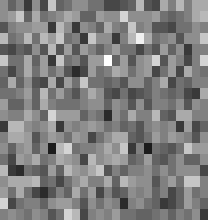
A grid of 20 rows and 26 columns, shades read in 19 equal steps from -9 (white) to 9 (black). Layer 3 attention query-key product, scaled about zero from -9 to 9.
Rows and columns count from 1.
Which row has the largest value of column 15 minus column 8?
4
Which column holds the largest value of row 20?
26
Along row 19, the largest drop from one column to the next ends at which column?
17
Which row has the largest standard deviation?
6
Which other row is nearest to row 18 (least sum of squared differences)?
19
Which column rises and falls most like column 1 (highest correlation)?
18
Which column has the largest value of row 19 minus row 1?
21
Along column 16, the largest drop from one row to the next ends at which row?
2
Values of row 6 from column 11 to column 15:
3 -2 -2 -9 2
